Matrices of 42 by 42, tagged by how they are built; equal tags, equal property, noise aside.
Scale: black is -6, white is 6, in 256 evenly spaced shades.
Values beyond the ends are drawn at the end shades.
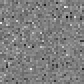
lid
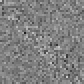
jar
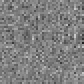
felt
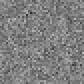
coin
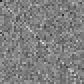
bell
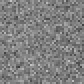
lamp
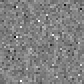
lid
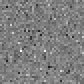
lid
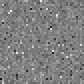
lid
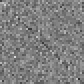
bell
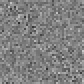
jar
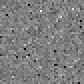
lid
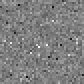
lid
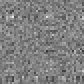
felt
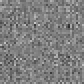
felt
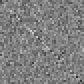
bell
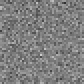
lamp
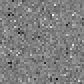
lid
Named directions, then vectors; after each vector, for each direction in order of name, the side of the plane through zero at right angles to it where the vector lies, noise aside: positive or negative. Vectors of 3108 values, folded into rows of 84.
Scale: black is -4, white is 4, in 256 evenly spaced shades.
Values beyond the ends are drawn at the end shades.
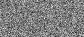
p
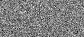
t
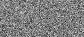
negative, positive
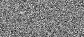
negative, positive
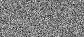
negative, negative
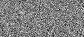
negative, positive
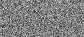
positive, positive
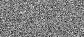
negative, positive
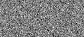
positive, positive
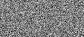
negative, positive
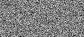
positive, negative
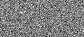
negative, positive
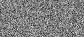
negative, negative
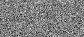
negative, positive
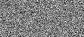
positive, negative
